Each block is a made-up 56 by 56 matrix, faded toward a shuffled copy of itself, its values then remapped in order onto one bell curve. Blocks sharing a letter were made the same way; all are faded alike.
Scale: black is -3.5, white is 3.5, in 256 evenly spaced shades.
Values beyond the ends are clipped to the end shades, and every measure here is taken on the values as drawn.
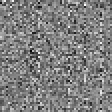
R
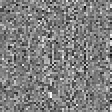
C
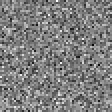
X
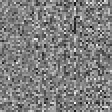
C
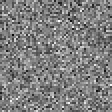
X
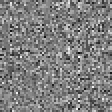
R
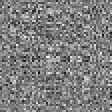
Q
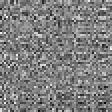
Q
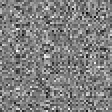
Q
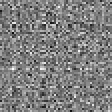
Q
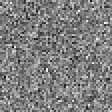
X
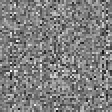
R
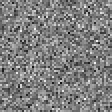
X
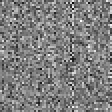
C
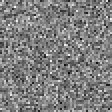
X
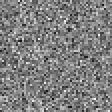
X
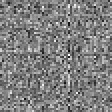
C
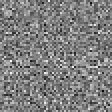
Q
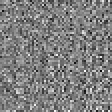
Q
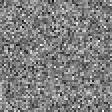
X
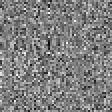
C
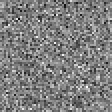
X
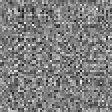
Q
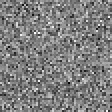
X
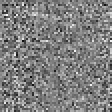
R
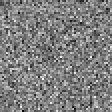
X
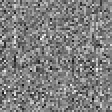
R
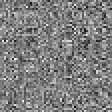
Q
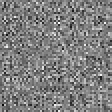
Q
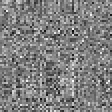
Q
